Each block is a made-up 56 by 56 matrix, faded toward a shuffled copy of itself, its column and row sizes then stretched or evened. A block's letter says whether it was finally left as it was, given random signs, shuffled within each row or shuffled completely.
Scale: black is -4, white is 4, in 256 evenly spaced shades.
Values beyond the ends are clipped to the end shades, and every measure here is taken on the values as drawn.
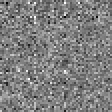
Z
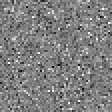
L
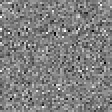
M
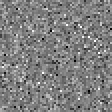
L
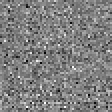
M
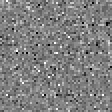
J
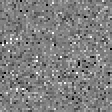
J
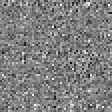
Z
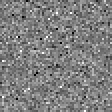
L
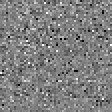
J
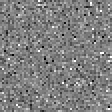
L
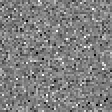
L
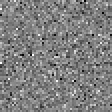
J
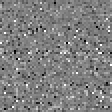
J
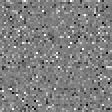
J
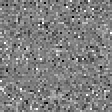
J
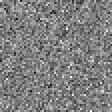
L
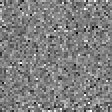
Z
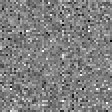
Z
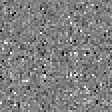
Z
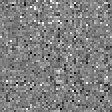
M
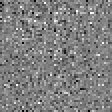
M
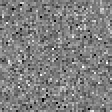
L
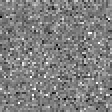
J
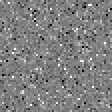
L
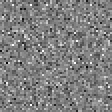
J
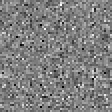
M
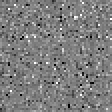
Z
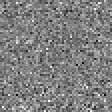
J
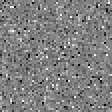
L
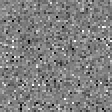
J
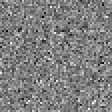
J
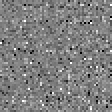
M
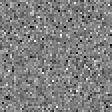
L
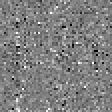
M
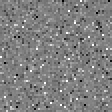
L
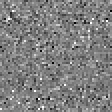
J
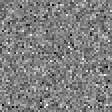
J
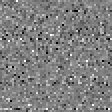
J
